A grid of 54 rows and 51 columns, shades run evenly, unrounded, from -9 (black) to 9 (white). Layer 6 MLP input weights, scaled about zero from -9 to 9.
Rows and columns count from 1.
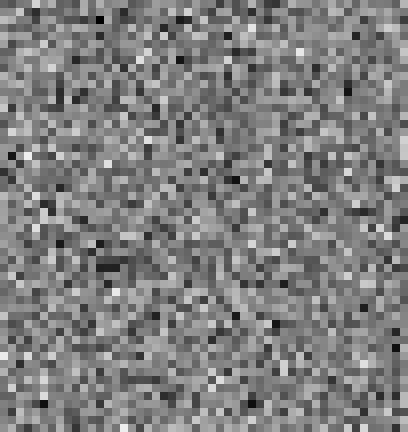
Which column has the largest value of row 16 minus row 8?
10
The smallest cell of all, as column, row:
13, 3
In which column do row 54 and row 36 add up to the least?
36
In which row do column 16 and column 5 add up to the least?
2
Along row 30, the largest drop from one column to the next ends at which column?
19
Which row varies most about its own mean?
20
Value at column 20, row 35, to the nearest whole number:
-2
